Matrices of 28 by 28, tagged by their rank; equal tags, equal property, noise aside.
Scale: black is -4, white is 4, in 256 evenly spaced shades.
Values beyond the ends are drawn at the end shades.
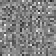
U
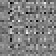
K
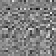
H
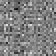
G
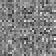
U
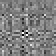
K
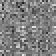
U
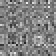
G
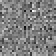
U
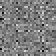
H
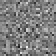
G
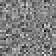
G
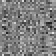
G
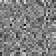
G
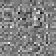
G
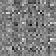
H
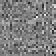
U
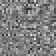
U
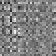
K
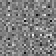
G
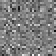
H
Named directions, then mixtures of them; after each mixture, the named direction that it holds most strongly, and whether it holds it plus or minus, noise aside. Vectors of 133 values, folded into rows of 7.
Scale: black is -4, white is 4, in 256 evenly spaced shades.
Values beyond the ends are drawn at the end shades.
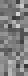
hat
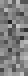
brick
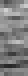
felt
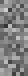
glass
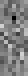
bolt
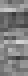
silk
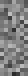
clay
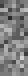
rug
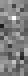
bolt, minus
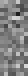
hat, minus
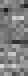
felt, minus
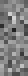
clay, plus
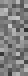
hat, minus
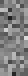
glass, plus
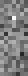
bolt, minus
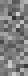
clay, minus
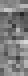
silk, plus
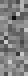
hat, plus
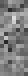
silk, minus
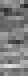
felt, minus
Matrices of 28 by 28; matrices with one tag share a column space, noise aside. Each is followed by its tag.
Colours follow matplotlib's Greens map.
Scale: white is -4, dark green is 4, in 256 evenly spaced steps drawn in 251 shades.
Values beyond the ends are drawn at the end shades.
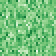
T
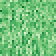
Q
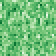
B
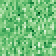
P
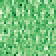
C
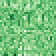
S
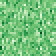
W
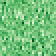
W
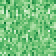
C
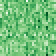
B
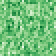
P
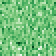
P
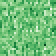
P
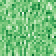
B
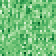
C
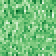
C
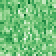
C
